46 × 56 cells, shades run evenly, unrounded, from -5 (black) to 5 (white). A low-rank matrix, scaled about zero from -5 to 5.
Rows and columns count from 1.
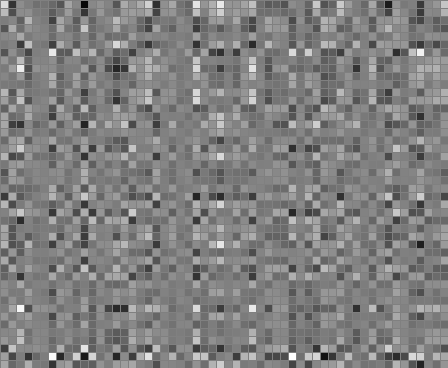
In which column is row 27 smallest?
37
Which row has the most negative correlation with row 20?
23
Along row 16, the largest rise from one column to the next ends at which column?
12
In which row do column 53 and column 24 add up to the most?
7
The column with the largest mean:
25
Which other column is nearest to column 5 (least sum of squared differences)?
6
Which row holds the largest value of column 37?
45
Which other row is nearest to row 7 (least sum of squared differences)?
11
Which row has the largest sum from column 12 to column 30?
1
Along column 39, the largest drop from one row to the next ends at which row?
46
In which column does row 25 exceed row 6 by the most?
53
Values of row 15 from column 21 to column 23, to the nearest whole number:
0 0 0
